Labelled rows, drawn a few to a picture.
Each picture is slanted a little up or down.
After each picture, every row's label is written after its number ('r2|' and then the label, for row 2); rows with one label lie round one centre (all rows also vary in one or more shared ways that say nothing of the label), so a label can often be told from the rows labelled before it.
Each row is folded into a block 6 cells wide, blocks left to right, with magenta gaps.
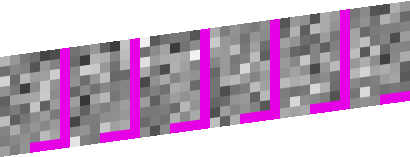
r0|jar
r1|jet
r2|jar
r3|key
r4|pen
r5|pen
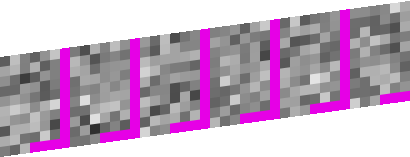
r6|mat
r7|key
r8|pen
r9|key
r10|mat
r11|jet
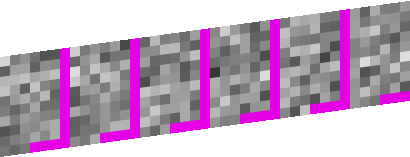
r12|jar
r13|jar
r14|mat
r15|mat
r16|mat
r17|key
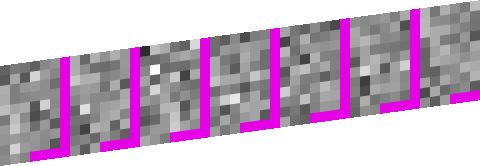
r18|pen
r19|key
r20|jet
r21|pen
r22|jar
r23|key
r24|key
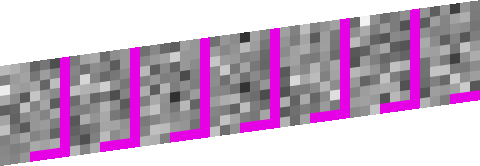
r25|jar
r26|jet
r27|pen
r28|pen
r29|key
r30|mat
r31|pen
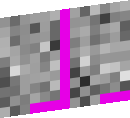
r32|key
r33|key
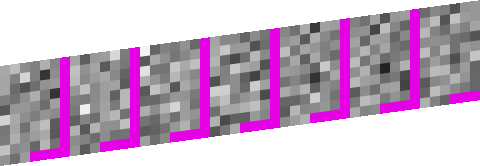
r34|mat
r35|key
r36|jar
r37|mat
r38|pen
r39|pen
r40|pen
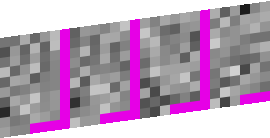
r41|jet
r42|jet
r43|key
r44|pen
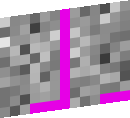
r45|jar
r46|pen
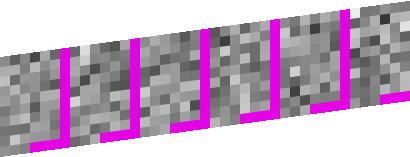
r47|pen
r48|mat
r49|mat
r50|jet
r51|key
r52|jar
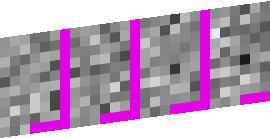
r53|mat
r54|mat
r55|pen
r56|pen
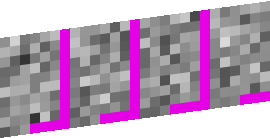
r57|mat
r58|key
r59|jar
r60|key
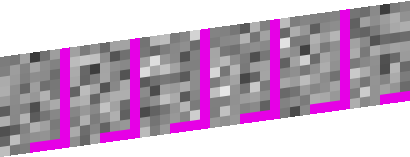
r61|pen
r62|mat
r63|jet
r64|pen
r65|jar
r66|pen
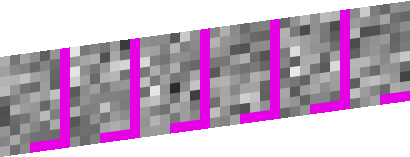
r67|key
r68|jar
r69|pen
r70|mat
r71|key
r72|mat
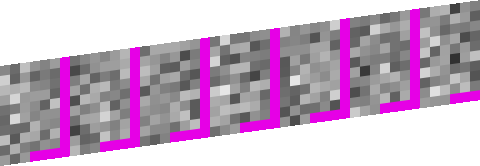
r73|key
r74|jet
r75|mat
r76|mat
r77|key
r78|jet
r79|pen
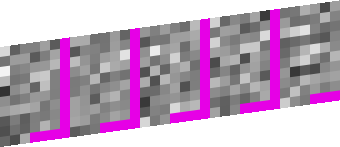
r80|jar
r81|jar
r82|jet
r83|jar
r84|key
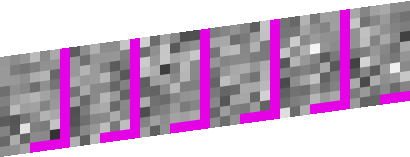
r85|key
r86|jet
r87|jar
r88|key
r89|jet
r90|key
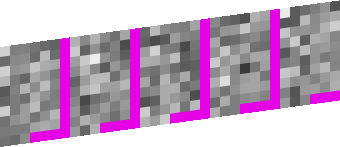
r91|jar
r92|key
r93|jet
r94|pen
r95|jar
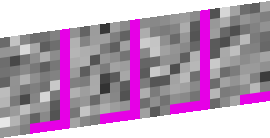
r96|mat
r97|pen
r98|key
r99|mat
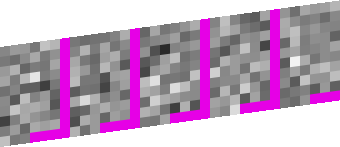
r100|jet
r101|pen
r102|mat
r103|mat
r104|key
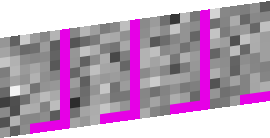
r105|key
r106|jet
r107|pen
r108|jar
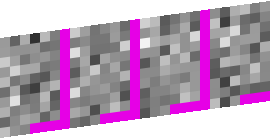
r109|pen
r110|jar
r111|jar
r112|key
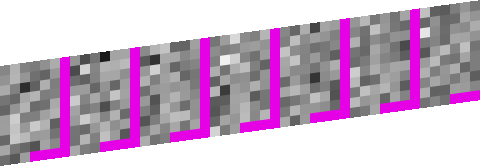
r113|mat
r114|pen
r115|jet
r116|jet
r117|pen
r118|mat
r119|jar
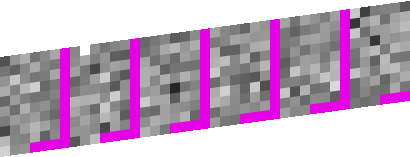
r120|jet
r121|mat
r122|pen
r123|pen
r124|key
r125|jar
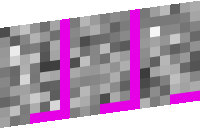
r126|jet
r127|mat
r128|jet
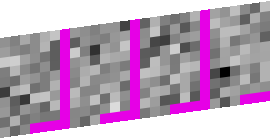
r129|key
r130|jar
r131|mat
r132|key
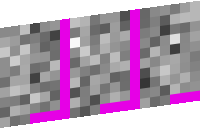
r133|pen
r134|jar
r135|jet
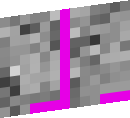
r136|key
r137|jar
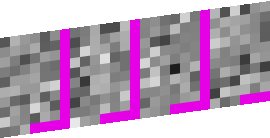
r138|mat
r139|jet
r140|pen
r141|pen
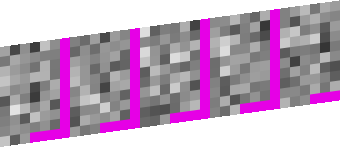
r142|pen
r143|pen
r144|jar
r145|key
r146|jet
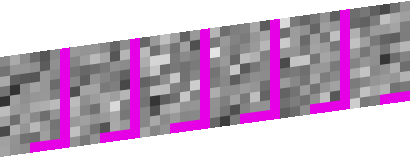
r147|mat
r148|mat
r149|key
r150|jar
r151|jar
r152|pen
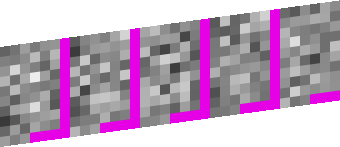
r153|jet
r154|jet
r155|mat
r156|jet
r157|pen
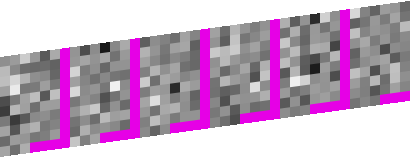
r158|key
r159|pen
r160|pen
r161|key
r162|pen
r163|jar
